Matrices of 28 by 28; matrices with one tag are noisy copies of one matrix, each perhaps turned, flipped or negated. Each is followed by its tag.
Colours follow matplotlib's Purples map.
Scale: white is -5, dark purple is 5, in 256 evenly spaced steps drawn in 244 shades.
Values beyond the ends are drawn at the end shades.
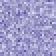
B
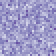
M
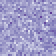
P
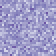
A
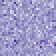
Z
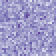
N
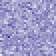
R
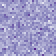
N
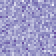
M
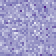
N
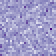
M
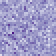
M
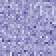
B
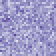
R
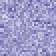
N
